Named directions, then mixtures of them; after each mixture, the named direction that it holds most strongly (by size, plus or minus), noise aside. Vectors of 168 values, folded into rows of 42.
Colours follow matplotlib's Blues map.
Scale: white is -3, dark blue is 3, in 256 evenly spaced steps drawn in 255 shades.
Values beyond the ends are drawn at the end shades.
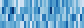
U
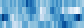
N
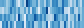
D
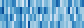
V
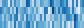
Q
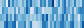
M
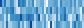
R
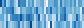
R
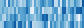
M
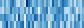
D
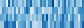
M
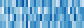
V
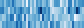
V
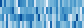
R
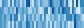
Q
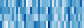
D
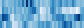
N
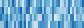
V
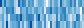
R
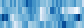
N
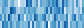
D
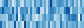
D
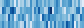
U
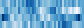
N
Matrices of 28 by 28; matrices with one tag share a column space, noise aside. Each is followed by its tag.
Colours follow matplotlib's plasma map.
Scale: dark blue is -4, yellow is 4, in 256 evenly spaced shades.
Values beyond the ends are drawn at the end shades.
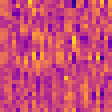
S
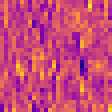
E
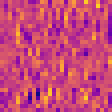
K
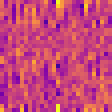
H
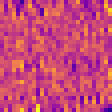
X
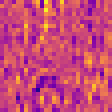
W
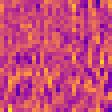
W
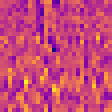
W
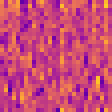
W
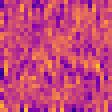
E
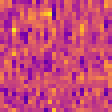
K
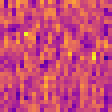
S
